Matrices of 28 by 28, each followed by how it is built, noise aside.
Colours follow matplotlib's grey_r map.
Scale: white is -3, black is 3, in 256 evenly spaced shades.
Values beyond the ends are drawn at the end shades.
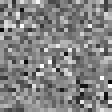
block diagonal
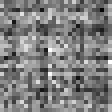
blocks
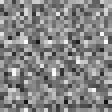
repeating columns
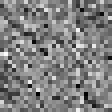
Toeplitz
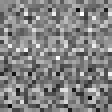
repeating columns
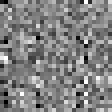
low rank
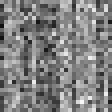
blocks
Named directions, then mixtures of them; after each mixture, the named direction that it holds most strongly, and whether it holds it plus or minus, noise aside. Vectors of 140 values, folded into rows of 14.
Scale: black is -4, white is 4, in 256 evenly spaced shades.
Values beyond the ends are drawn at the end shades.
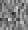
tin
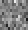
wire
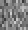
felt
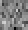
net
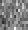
net, minus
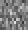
felt, plus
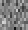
net, plus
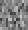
tin, plus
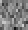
net, plus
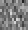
felt, plus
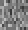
felt, minus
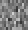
tin, minus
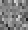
wire, plus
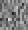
tin, plus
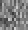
tin, plus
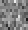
wire, plus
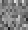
wire, plus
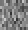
felt, minus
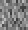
felt, minus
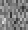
felt, minus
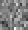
net, minus
